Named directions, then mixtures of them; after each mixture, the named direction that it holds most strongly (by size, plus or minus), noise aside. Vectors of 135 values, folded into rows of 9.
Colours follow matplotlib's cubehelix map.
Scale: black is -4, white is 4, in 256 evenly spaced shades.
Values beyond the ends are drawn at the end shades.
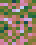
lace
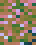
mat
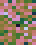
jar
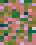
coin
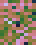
jar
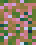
coin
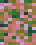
coin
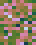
jar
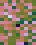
jar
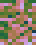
mat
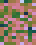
coin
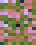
coin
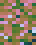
mat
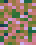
coin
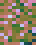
mat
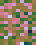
mat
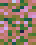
lace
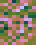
lace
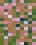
jar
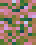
lace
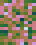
jar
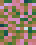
coin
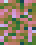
coin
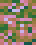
lace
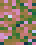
mat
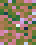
jar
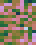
coin
